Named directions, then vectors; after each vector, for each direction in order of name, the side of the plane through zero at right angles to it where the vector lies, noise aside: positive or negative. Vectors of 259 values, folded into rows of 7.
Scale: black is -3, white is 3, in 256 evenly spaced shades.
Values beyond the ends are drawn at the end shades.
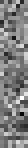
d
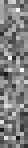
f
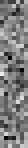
positive, negative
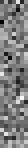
positive, negative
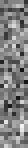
negative, negative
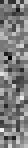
positive, negative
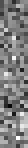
negative, negative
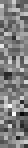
positive, positive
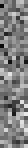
negative, negative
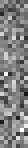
negative, negative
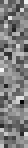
positive, negative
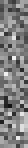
negative, negative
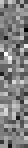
negative, positive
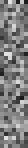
negative, positive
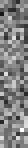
negative, negative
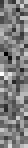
positive, negative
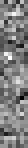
negative, positive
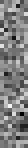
positive, positive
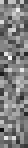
negative, positive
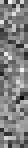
negative, positive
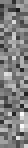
negative, negative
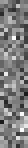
negative, negative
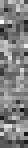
negative, positive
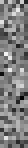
negative, positive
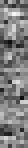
negative, positive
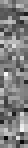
negative, negative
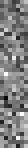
negative, negative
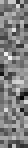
negative, positive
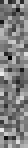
positive, negative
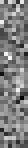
negative, positive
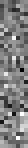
negative, negative
